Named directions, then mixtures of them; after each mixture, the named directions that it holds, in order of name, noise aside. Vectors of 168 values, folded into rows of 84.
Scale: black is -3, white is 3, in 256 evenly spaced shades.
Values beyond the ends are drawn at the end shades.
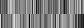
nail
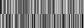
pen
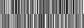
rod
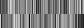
nail.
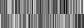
nail, rod.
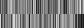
nail.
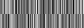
pen, rod.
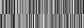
pen, rod.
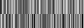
pen.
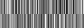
rod.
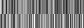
pen.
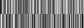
pen.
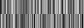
pen.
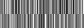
rod.
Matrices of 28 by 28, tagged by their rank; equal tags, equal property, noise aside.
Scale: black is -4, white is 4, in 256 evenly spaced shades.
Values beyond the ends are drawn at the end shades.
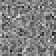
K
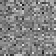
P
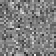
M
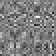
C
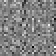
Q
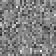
K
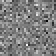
P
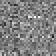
K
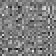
C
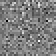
M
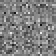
M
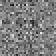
M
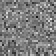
K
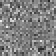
P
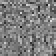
K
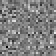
Q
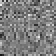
C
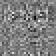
M
